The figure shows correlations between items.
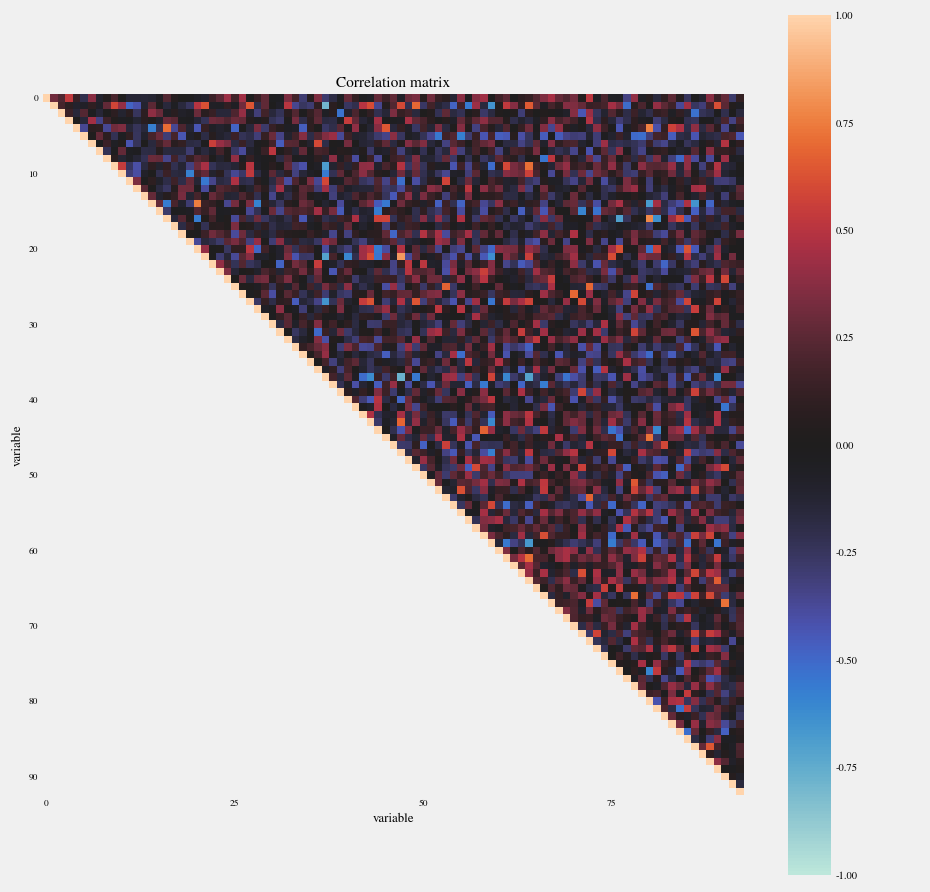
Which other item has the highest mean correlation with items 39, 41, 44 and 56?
58
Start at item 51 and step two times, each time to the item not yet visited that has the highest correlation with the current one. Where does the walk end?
66
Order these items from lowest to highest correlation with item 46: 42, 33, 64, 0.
42, 33, 64, 0
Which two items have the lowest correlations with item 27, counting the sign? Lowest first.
37, 59
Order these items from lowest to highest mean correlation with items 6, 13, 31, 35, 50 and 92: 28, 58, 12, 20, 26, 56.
20, 28, 26, 12, 58, 56
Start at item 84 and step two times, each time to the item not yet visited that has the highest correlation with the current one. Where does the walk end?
80
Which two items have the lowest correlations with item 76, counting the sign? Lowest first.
16, 80
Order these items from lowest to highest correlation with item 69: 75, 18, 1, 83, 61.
18, 83, 75, 1, 61
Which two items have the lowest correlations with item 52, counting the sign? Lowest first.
5, 14
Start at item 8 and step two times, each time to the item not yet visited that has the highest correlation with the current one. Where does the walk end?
90
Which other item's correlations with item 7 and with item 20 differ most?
14
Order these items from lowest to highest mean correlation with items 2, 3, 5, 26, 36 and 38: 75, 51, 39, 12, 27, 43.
39, 12, 27, 51, 43, 75
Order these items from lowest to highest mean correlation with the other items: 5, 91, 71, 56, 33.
5, 91, 33, 56, 71
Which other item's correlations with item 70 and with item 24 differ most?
47
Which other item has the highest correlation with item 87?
12
